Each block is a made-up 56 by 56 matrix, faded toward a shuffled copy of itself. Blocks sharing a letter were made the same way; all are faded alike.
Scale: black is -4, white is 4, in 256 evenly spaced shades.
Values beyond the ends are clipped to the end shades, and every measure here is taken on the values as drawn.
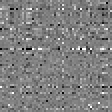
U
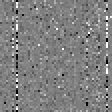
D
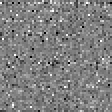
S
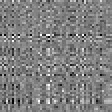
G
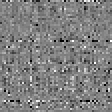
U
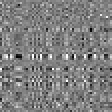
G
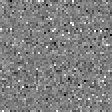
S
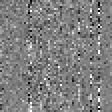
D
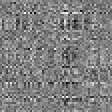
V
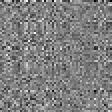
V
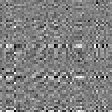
G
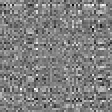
V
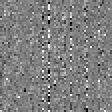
D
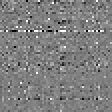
U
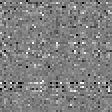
U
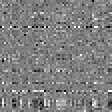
U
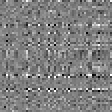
G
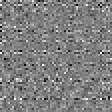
U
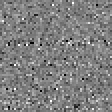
S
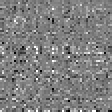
U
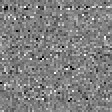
S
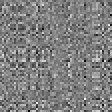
V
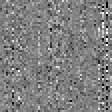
D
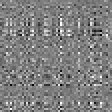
G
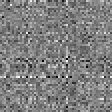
V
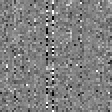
D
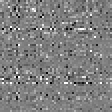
U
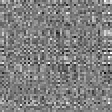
V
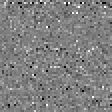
S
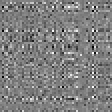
G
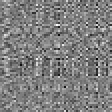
V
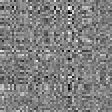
V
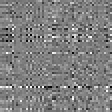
G
